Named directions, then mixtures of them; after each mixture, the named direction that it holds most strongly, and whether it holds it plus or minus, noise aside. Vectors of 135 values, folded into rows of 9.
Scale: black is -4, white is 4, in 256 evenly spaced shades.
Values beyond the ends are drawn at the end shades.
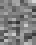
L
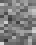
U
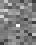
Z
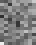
U, plus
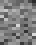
Z, plus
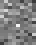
Z, plus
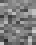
U, plus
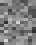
U, minus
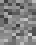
Z, minus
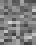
L, minus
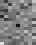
Z, minus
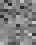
Z, minus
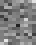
Z, minus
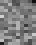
L, minus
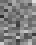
L, plus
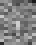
L, minus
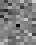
Z, minus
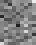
Z, minus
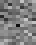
Z, minus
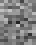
Z, plus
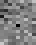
Z, minus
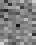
Z, minus
